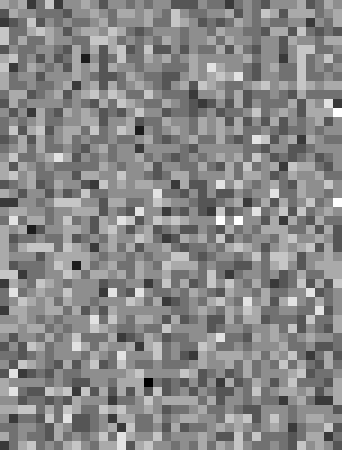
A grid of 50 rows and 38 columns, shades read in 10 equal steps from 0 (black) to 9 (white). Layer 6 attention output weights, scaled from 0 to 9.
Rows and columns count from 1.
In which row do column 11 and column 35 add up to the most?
36
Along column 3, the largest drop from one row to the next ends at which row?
42
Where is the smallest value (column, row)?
17, 43
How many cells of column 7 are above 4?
31
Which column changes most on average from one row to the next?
2
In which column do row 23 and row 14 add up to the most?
38
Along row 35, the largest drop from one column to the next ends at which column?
37
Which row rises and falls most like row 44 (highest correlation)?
18
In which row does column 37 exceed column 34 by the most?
12
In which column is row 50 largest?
14
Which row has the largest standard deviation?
25
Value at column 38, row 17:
5
